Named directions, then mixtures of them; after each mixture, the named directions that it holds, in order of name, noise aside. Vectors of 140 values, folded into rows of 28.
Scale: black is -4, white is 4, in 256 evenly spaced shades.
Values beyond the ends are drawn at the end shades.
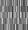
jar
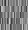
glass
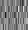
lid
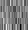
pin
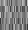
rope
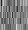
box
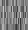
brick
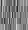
box.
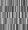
jar.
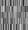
glass, jar, pin.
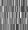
brick, jar.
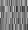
rope.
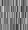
brick, glass, jar.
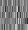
brick, lid, rope.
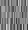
glass, jar, pin.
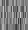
brick.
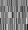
jar, lid, rope.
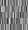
glass.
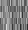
jar, pin, rope.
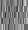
box, lid.
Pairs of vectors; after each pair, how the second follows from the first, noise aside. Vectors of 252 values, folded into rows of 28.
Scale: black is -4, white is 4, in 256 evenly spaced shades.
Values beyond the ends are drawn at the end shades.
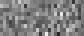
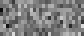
wrapped around, negated.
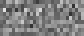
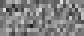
copied.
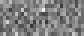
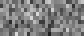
wrapped around, negated.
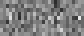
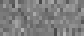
wrapped around, negated, shrunk.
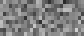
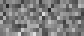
reversed, negated.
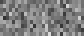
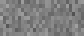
wrapped around, negated, shrunk.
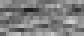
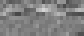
wrapped around, partly zeroed.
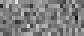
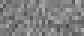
wrapped around, negated, shrunk.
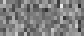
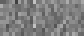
wrapped around, negated, shrunk.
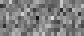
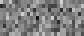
copied.
